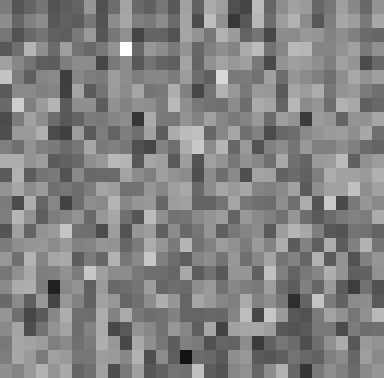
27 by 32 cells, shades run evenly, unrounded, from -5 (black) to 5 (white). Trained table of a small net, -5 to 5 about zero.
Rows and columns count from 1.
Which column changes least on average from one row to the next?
7
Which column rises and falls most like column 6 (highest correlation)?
21
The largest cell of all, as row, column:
4, 11
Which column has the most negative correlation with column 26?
9
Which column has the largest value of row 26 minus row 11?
12
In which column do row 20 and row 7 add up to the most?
23
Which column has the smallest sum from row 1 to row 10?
6
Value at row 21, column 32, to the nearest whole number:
-2
